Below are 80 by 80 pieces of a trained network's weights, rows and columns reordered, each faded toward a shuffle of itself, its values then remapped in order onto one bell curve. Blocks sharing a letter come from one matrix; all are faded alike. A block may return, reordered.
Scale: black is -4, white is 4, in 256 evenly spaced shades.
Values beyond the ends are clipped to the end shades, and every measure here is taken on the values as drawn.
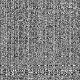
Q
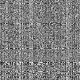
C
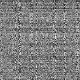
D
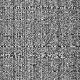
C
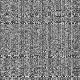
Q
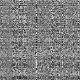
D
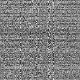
D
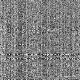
C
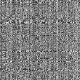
Q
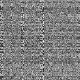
D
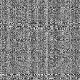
Q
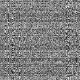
D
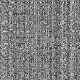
C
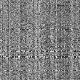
C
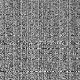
Q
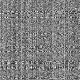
Q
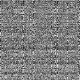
D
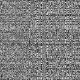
D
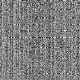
C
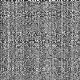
C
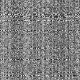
C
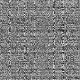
D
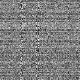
D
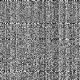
C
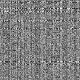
C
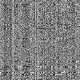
Q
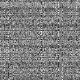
D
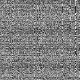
D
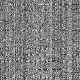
C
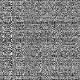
D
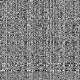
C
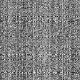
C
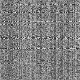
C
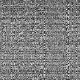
D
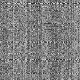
Q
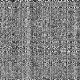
Q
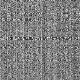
Q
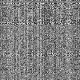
Q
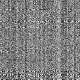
C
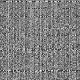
Q
